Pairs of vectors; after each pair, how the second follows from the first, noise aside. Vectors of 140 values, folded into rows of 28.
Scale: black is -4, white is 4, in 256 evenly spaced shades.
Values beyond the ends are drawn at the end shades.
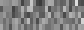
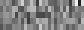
sign-scrambled.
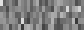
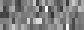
wrapped around.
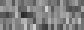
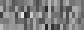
sign-scrambled.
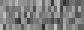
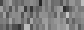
reversed, partly zeroed.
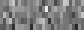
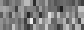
wrapped around.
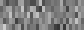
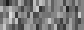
sign-scrambled.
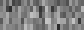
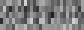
reversed, negated.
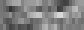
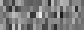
sign-scrambled.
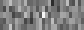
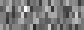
wrapped around.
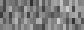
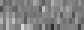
reversed, partly zeroed.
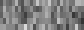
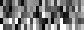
wrapped around, scaled up.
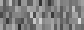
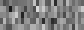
wrapped around.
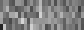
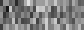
wrapped around.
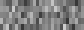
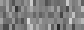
reversed, partly zeroed.
